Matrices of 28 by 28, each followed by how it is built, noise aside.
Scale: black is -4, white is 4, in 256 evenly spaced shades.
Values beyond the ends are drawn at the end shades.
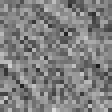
Toeplitz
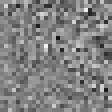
upper triangular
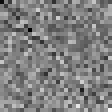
diagonal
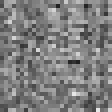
blocks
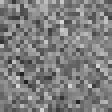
Toeplitz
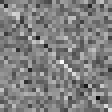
diagonal
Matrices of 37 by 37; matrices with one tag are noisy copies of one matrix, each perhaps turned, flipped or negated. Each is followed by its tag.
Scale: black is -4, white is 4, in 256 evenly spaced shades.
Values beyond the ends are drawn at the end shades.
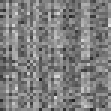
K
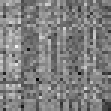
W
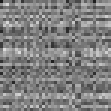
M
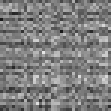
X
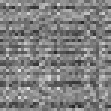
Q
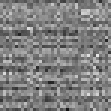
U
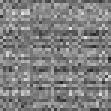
U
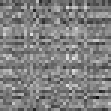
X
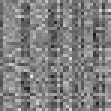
K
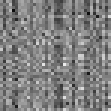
M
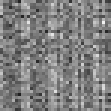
K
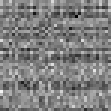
K
